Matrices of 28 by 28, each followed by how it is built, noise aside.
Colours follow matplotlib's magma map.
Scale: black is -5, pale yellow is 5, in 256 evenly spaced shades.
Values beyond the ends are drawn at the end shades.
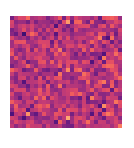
repeating rows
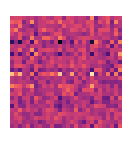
low rank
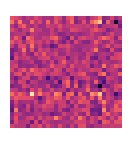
low rank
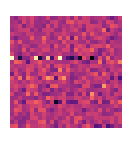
uneven rows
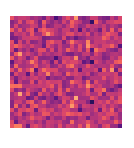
repeating rows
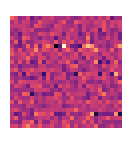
uneven rows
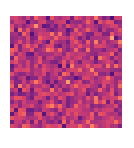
repeating rows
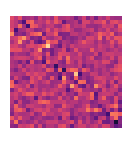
banded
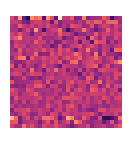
uneven rows
